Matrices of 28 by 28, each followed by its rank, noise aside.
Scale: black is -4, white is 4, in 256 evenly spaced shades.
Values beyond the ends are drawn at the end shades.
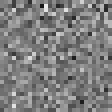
six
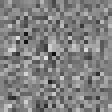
six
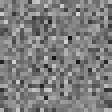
eight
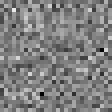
seven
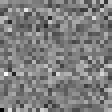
seven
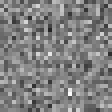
eight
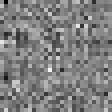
eight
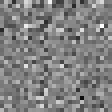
seven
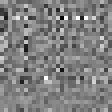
four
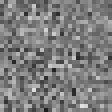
eight
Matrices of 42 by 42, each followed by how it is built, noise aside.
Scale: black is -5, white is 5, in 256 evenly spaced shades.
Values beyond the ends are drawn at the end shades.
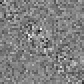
banded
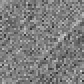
Hankel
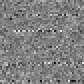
uneven rows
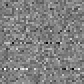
uneven rows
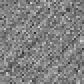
Hankel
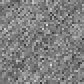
Hankel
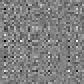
low rank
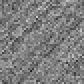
Hankel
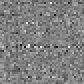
uneven rows
